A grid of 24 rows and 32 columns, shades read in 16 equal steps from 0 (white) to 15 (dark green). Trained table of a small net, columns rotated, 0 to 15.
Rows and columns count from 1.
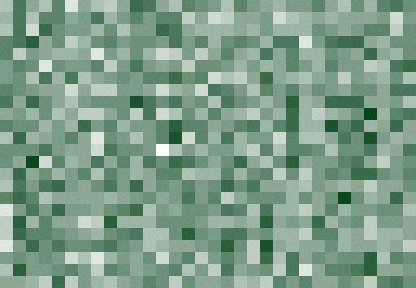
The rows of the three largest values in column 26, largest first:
11, 9, 4
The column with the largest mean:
2
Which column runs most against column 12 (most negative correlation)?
21
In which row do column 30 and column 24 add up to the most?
24
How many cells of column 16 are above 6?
17
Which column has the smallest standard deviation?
10
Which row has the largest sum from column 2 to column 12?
16
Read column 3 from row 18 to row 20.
11 6 10
